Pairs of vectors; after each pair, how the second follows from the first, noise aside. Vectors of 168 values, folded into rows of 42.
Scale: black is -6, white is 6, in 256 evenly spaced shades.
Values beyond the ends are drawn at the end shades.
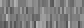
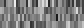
reversed, scaled up.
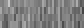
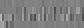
reversed, negated, partly zeroed.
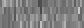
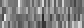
reversed, scaled up.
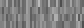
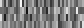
wrapped around, scaled up.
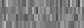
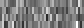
reversed, scaled up.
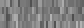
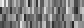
reversed, scaled up.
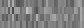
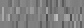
reversed, partly zeroed.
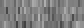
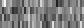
wrapped around, negated, scaled up.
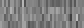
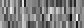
scaled up.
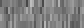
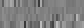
reversed, negated, partly zeroed.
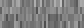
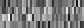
wrapped around, scaled up.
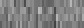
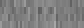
negated, shrunk.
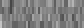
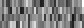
reversed, scaled up.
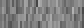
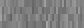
reversed, negated, shrunk.
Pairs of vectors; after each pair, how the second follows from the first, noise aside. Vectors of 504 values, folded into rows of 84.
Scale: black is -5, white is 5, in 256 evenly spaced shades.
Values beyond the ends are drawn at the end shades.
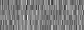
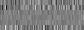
wrapped around, negated, partly zeroed.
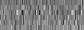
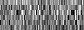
negated, scaled up.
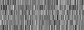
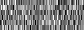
negated, scaled up.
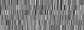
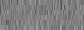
shrunk.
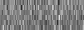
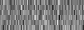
negated.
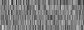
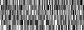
reversed, negated, scaled up.
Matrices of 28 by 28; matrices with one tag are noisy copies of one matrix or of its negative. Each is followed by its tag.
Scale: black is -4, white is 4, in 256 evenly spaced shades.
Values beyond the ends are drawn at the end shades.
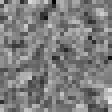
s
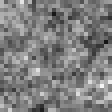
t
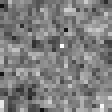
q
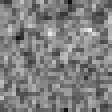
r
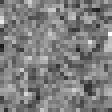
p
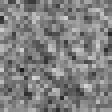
p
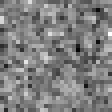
p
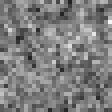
r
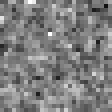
p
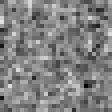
p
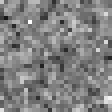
s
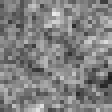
t
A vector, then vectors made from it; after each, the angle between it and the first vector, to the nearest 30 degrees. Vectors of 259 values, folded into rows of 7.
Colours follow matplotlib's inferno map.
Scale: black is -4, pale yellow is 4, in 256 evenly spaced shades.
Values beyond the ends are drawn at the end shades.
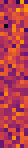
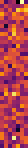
30 degrees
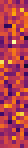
60 degrees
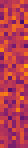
90 degrees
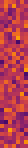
90 degrees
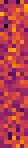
30 degrees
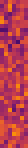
90 degrees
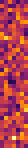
60 degrees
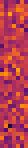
60 degrees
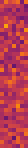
150 degrees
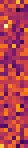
150 degrees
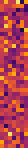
150 degrees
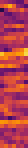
90 degrees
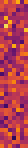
150 degrees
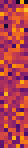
30 degrees
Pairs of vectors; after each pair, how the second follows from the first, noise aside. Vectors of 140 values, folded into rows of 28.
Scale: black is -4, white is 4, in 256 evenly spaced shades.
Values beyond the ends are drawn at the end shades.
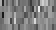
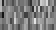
copied.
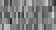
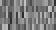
sign-scrambled.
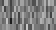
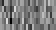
copied.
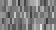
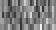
sign-scrambled.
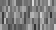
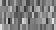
shuffled.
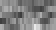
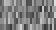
shuffled.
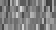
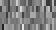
copied.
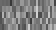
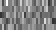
shuffled.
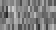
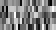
scaled up.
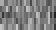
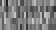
shuffled.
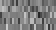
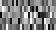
scaled up.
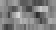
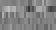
wrapped around, partly zeroed.
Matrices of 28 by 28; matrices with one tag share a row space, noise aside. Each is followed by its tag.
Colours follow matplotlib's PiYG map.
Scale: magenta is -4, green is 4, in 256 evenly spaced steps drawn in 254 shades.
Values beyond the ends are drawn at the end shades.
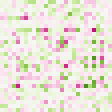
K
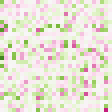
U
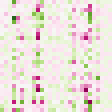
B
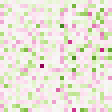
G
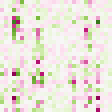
B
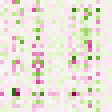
B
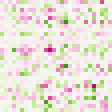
K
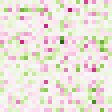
K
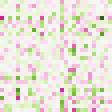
G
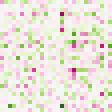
G
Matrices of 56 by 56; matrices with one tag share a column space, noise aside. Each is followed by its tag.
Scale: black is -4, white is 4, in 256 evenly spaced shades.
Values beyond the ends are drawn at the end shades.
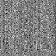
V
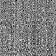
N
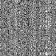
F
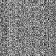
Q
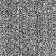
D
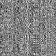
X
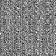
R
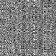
R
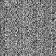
Q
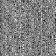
X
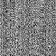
N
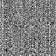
N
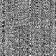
N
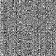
R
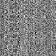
V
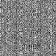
V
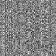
V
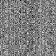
V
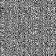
D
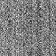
Q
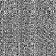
D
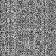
V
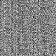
R
